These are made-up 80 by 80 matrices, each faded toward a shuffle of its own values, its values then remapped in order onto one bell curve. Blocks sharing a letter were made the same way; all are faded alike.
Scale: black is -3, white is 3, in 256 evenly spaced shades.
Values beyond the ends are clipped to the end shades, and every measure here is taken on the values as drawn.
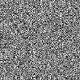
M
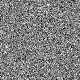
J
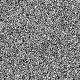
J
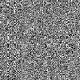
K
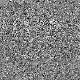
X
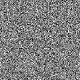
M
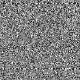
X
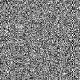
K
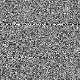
X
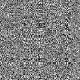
K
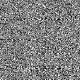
X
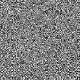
K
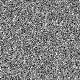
J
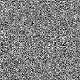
K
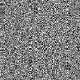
K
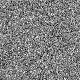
J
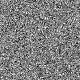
J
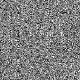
M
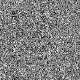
X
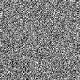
M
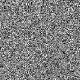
M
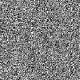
M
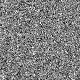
J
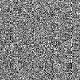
K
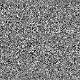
X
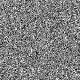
J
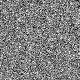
J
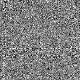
X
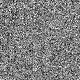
J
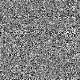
X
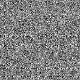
X
